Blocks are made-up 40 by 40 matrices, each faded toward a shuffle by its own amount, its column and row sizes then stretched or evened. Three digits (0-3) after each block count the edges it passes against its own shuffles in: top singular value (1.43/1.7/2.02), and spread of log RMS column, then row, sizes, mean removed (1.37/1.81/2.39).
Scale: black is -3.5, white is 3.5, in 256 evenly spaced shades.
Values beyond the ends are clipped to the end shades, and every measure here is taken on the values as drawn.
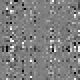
2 3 1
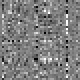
3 3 1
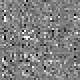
1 2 2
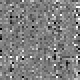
0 3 1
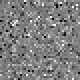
0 0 0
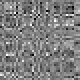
3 2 2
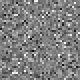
2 0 0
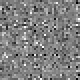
1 1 2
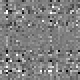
2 2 3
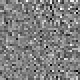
2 1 1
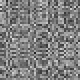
3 2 0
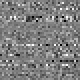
2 1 3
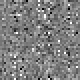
0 2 0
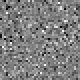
0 0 0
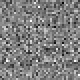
2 1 1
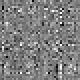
2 2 2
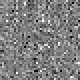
1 1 1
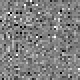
1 1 1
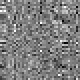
3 2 1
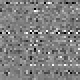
2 1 3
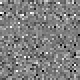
1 0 2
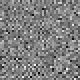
2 0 1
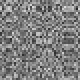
3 1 1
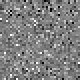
0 0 1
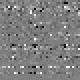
0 1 3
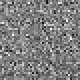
0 0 2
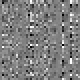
3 3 1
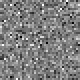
1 0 0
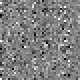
0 2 0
